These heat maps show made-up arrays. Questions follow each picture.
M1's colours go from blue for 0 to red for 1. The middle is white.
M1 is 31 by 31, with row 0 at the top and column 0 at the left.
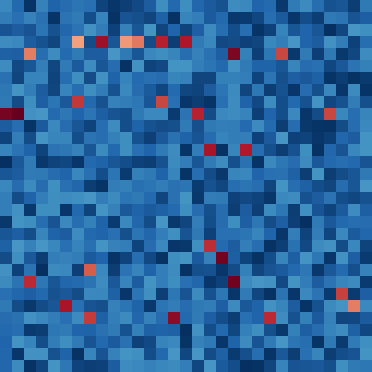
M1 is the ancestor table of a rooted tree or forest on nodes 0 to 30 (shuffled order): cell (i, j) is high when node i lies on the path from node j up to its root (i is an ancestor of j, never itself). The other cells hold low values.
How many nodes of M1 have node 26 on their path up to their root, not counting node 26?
3
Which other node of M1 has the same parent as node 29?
5
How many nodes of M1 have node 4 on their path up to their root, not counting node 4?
3
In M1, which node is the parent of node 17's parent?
12
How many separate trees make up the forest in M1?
9
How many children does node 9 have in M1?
4
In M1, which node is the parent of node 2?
23
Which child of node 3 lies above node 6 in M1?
8
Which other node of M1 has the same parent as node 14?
22
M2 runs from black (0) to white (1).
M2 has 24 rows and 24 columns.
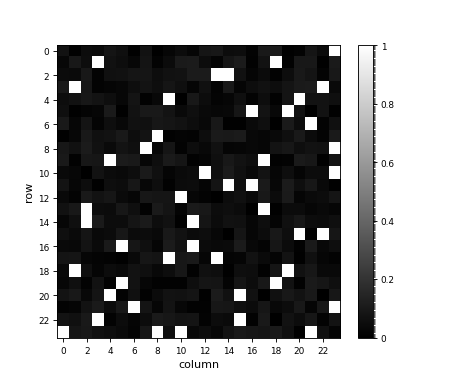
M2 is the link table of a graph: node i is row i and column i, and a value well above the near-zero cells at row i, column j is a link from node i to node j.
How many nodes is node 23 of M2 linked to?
4
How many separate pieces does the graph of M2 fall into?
2
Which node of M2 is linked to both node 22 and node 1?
node 3
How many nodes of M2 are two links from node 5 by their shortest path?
2
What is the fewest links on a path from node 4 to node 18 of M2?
6
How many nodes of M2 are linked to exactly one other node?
4
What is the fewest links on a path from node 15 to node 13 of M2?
5
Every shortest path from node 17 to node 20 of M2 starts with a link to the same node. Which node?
node 9
